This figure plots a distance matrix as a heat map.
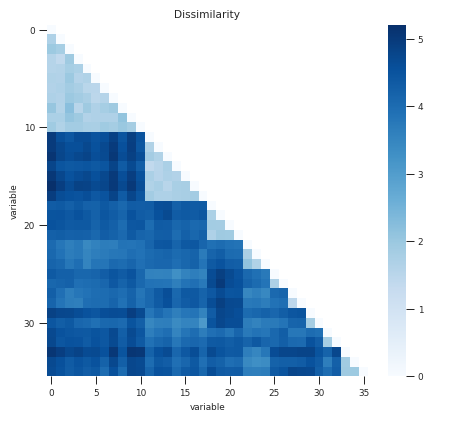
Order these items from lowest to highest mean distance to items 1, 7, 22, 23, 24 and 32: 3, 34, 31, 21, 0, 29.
3, 0, 31, 34, 21, 29
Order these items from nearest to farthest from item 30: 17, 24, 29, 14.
29, 17, 14, 24
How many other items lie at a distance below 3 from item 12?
6
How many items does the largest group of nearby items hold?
11
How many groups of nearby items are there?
9
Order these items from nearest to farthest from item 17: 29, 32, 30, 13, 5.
13, 30, 29, 32, 5
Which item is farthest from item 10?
33
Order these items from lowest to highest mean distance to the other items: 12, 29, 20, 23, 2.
2, 23, 12, 20, 29
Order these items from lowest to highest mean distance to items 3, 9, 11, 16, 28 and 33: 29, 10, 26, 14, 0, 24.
14, 10, 0, 24, 26, 29
